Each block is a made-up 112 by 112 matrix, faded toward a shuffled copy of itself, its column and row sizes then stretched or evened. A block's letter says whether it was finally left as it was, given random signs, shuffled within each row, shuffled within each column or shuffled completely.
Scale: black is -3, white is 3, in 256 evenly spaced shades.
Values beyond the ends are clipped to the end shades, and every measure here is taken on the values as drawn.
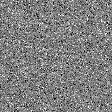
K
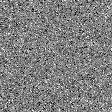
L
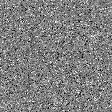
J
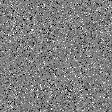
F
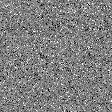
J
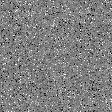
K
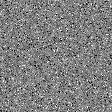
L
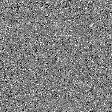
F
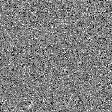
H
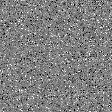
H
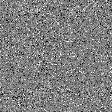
F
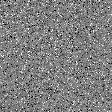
K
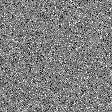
L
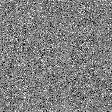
K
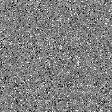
H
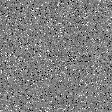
F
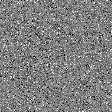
F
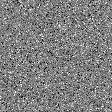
L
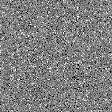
H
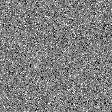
F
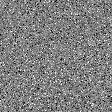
L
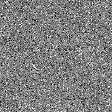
H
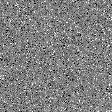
K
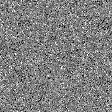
K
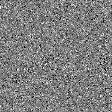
F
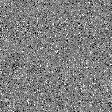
H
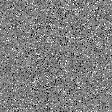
H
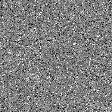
K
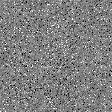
H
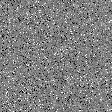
K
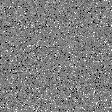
F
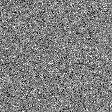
J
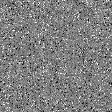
K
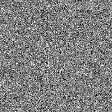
H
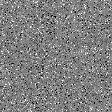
H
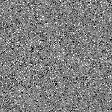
H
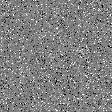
F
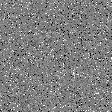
F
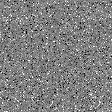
K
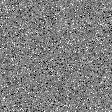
L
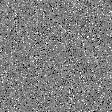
K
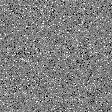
J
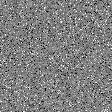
L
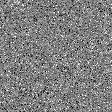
L
